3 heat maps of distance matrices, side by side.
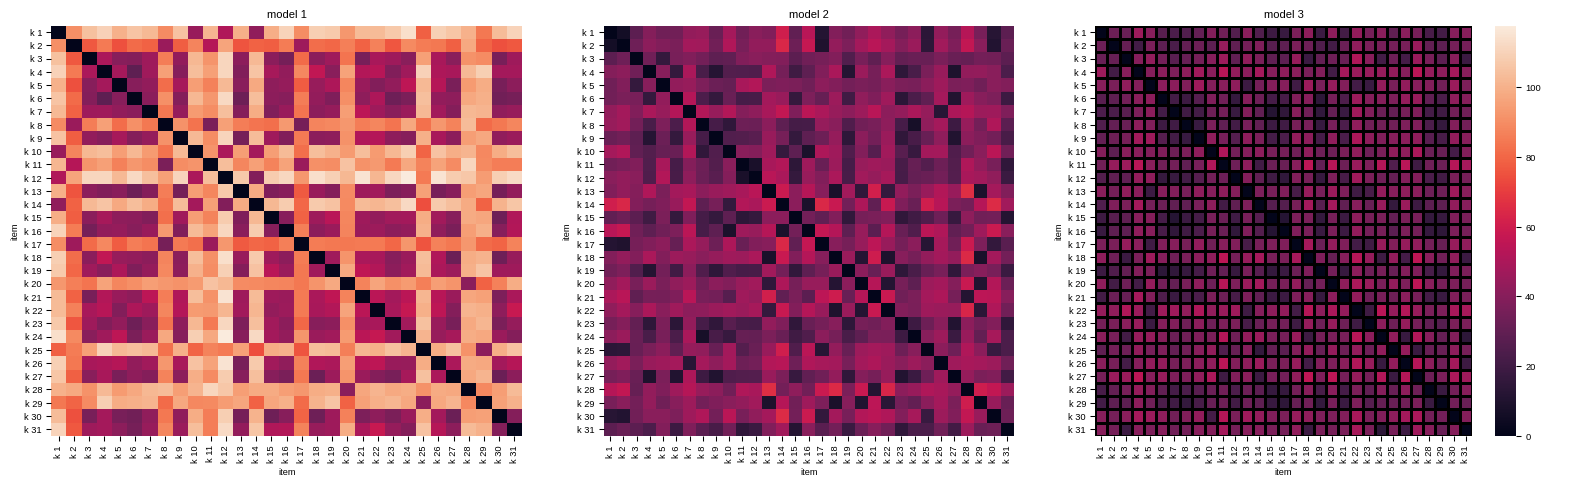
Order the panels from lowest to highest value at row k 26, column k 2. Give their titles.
model 3, model 2, model 1
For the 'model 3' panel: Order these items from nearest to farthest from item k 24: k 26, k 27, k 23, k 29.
k 26, k 29, k 23, k 27
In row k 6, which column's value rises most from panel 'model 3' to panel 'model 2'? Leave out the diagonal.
k 7
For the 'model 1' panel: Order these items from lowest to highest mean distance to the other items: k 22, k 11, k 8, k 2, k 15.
k 15, k 22, k 2, k 8, k 11
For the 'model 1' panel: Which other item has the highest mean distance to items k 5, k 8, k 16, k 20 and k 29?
k 12
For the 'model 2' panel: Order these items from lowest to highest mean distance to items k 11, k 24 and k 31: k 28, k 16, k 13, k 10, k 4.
k 4, k 10, k 16, k 13, k 28
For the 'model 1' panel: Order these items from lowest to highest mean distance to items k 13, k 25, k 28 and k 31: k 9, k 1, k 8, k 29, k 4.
k 9, k 4, k 29, k 8, k 1
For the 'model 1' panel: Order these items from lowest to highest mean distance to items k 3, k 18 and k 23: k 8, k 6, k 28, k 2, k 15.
k 6, k 15, k 2, k 8, k 28
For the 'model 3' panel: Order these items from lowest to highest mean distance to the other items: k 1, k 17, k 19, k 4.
k 19, k 1, k 17, k 4
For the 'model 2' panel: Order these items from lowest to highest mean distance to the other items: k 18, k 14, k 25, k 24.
k 24, k 25, k 18, k 14
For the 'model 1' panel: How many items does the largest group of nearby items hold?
19
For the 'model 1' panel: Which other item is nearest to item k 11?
k 8
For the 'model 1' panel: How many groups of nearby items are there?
5
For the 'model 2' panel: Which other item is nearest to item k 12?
k 11
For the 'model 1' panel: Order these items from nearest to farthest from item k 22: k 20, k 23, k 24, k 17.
k 23, k 24, k 17, k 20
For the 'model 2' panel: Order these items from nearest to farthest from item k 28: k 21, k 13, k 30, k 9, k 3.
k 21, k 3, k 9, k 30, k 13
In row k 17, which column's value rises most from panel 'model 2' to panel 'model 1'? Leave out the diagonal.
k 1
